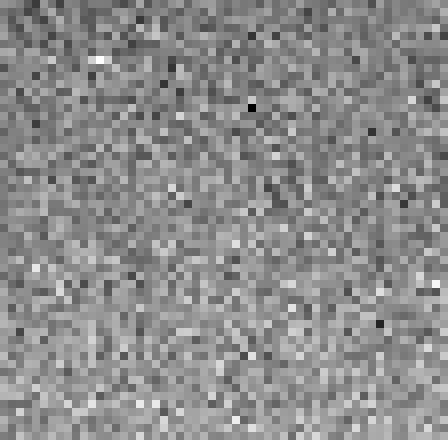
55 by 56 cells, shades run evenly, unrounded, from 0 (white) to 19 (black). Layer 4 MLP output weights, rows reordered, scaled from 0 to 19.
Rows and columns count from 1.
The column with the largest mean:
2
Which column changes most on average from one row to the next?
30
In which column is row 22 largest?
3
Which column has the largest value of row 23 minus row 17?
37
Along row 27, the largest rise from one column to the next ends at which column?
32
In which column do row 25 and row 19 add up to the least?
20
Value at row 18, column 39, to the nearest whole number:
7
